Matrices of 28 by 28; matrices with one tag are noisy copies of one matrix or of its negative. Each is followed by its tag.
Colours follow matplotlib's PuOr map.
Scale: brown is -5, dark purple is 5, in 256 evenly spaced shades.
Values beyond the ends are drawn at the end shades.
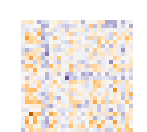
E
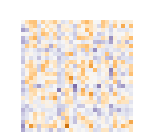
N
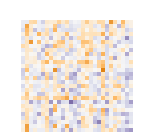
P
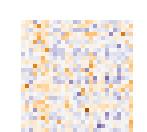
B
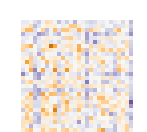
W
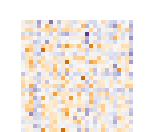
W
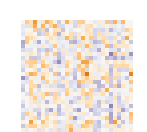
N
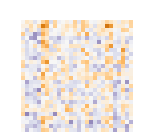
E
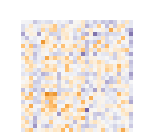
W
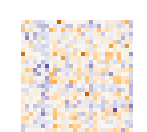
B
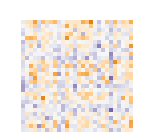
N
